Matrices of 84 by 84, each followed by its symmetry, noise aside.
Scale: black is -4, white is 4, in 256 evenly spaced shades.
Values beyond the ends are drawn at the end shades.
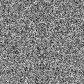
mirrored left to right.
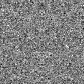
mirrored left to right.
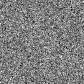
same after a half turn.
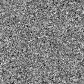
antisymmetric.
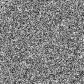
symmetric.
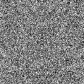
mirrored left to right.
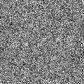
same after a half turn.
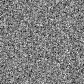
same after a half turn.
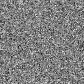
antisymmetric.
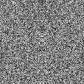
mirrored left to right.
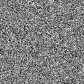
antisymmetric.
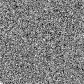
symmetric across the other diagonal.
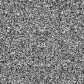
mirrored left to right.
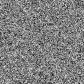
symmetric across the other diagonal.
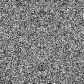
mirrored left to right.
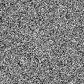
symmetric across the other diagonal.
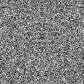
mirrored left to right.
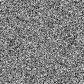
same after a half turn.
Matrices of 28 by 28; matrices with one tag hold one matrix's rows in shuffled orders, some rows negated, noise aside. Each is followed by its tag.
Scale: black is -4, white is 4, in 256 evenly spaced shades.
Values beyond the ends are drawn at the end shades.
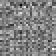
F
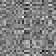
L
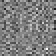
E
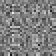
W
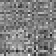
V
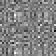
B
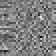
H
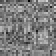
V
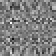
W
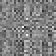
L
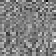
E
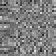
H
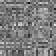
V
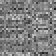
V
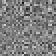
L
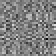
E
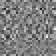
E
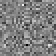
L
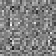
W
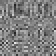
B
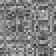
V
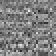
V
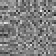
H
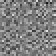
E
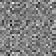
W
